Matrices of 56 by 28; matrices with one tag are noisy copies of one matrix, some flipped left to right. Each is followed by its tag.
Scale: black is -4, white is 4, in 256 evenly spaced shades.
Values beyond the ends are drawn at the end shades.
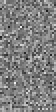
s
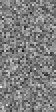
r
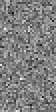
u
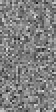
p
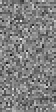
u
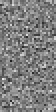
p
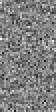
p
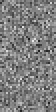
u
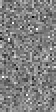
s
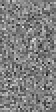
u
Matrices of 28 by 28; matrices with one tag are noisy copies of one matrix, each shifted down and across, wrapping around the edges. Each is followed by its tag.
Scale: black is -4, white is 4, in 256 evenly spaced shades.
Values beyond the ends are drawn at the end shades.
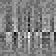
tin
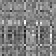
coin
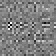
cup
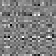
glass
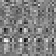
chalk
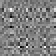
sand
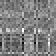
coin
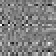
sand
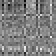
coin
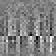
tin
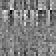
tin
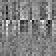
tin
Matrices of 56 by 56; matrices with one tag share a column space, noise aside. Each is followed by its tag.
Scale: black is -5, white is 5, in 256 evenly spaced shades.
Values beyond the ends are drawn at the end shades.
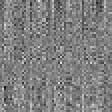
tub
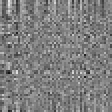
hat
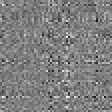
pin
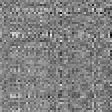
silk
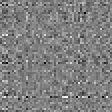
pin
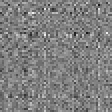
silk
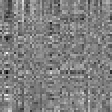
hat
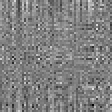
tub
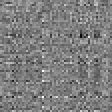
pin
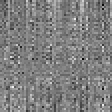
tub
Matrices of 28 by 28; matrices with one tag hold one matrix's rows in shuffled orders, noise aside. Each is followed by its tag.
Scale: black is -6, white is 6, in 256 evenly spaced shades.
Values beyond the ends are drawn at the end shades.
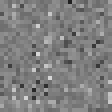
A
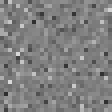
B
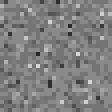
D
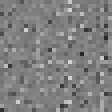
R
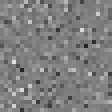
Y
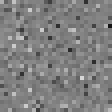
Y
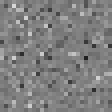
Y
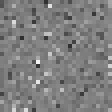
A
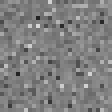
D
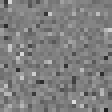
B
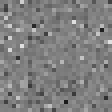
B
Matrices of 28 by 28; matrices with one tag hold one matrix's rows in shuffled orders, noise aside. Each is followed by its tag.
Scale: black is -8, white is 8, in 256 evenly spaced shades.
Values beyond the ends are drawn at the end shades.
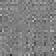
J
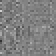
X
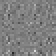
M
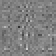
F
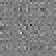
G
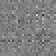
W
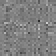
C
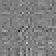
F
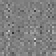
M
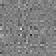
G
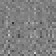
M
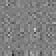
M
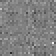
J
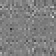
J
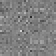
G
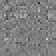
C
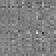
W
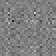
M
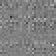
J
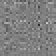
C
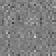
M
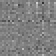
W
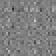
M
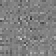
G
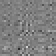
F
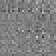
W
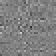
G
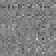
W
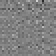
W
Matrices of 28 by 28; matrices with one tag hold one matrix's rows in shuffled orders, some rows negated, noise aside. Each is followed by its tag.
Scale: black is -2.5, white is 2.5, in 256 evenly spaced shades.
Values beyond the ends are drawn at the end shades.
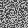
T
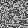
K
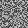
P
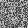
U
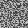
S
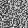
P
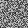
U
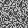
P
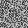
U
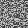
K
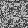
K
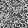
S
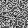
P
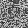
K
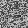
K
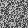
U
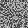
S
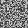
S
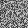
U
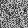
U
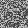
K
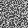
T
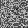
K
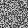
U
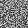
T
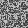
K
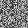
T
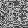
K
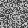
S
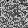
K
